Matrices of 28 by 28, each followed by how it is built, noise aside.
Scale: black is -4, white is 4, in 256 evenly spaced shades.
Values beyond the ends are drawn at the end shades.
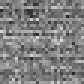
blocks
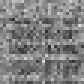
blocks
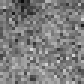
smooth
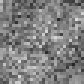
smooth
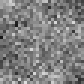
smooth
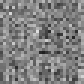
blocks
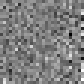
uneven columns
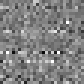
uneven rows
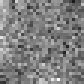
smooth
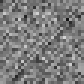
Hankel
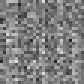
blocks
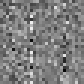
uneven columns
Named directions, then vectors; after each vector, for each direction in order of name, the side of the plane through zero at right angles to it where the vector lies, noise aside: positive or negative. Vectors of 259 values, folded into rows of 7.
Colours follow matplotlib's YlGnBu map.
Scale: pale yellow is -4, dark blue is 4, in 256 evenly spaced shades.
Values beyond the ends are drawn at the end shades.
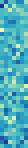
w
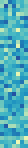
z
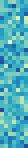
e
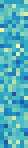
negative, positive, positive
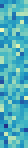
negative, positive, positive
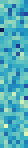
positive, negative, negative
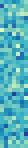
negative, positive, positive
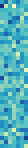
negative, positive, negative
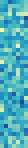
negative, positive, positive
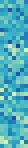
negative, negative, negative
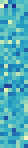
positive, negative, positive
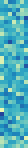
negative, negative, positive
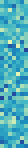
positive, positive, positive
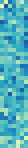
negative, negative, positive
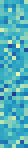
positive, positive, positive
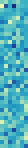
positive, negative, positive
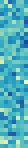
negative, negative, positive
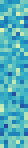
negative, positive, positive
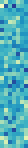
positive, negative, positive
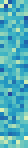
negative, negative, positive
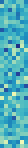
negative, negative, negative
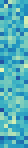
positive, positive, negative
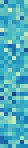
positive, positive, positive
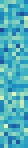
positive, negative, negative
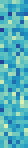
positive, negative, negative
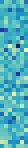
negative, negative, negative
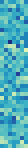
negative, negative, negative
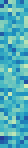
positive, positive, negative
